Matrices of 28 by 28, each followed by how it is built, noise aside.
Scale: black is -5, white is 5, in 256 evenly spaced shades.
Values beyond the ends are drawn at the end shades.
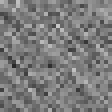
Toeplitz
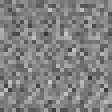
repeating columns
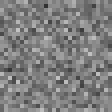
repeating columns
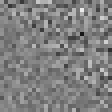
upper triangular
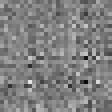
low rank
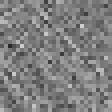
Toeplitz
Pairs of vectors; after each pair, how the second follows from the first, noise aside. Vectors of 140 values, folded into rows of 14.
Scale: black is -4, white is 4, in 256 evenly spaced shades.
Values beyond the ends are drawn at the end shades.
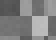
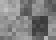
negated.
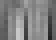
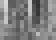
reversed, negated.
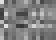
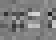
reversed, negated, partly zeroed.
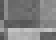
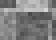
reversed.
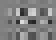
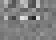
reversed, negated, partly zeroed.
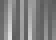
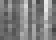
reversed.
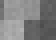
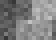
reversed.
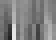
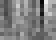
reversed, negated.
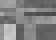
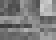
reversed.
